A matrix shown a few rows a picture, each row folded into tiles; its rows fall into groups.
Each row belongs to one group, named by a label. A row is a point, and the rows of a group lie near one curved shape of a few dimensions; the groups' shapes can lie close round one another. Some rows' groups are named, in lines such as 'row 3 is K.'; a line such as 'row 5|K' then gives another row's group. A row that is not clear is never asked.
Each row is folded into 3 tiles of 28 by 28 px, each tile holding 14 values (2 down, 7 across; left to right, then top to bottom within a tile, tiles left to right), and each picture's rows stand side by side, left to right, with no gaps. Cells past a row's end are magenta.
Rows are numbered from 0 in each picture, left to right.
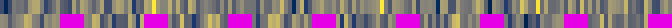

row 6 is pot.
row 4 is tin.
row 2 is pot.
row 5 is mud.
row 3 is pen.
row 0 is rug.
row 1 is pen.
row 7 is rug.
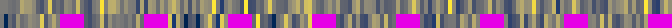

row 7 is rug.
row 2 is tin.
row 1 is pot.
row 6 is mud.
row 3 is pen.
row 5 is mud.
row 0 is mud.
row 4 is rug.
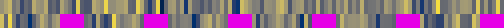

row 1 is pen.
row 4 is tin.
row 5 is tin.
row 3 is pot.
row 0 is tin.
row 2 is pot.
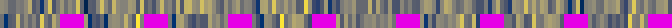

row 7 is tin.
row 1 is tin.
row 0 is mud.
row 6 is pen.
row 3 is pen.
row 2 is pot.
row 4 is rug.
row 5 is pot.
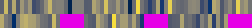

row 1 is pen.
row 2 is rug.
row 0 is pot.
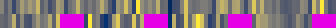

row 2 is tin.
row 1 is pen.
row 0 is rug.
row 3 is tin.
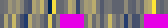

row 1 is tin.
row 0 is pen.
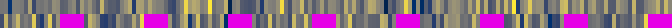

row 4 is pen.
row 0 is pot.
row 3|mud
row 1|pen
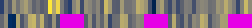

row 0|pen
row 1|mud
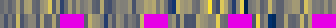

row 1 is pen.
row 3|pen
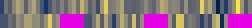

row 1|rug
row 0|rug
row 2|pen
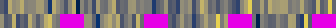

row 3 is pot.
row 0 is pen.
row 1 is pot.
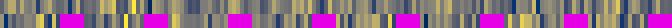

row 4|pot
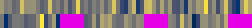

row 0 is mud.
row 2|rug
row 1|pen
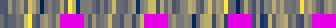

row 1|pen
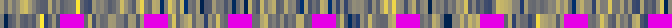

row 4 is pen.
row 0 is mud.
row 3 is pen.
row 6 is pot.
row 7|pen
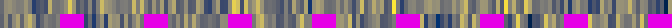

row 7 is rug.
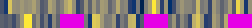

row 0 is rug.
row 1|pen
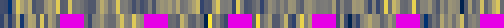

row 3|pot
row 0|tin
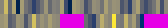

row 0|pot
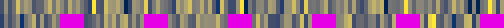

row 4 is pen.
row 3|pen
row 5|pen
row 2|pen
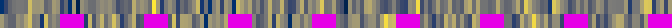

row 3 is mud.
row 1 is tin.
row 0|rug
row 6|pen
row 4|rug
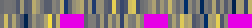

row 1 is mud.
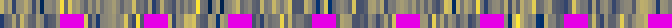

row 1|pot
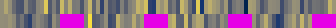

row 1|pot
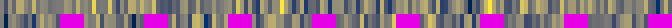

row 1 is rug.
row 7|mud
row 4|pen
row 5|pen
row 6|pot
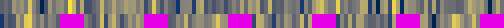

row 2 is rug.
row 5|pot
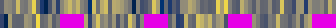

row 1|pen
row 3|pen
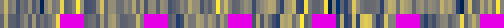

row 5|mud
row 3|pen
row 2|pen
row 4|tin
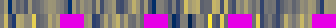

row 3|pot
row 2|tin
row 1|pot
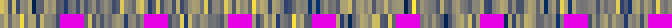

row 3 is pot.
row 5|pot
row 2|rug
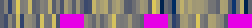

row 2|pen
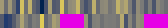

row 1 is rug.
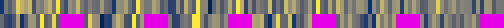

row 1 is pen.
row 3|tin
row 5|pot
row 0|tin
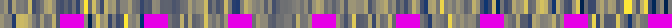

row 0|pot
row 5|pen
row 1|pot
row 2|rug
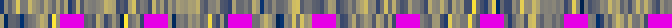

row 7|pen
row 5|pen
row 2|pot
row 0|tin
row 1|tin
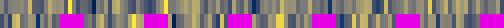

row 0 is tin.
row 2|pot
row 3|rug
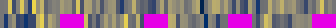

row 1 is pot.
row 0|pot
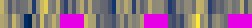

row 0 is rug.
